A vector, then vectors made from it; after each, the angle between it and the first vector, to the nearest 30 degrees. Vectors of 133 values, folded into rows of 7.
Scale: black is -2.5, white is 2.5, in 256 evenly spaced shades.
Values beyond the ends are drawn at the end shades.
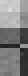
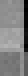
90 degrees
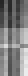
150 degrees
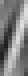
90 degrees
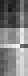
150 degrees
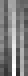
90 degrees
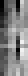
120 degrees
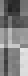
150 degrees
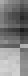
90 degrees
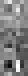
60 degrees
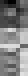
150 degrees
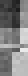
150 degrees
